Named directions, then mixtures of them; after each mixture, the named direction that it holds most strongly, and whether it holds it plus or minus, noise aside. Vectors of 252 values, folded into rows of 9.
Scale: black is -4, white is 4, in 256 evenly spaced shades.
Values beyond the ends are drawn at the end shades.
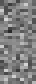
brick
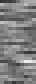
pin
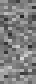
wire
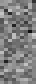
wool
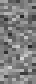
wire, plus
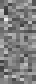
brick, plus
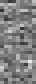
brick, minus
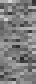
pin, minus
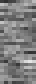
pin, plus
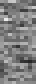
pin, minus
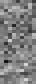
wool, plus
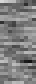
pin, minus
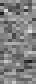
wool, minus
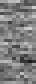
pin, minus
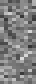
wire, plus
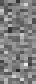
brick, plus
